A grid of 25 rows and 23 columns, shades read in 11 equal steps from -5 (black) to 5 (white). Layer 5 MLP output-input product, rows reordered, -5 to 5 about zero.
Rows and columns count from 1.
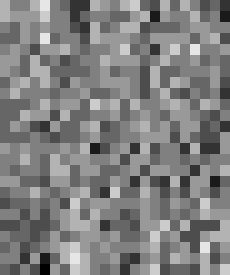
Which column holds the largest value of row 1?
5
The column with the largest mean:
10
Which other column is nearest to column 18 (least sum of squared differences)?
12
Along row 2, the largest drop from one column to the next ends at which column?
16
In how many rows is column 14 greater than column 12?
7
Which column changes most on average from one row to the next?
20
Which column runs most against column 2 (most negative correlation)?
23
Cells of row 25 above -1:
12
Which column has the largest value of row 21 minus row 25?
17
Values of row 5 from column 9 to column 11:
-1 0 0
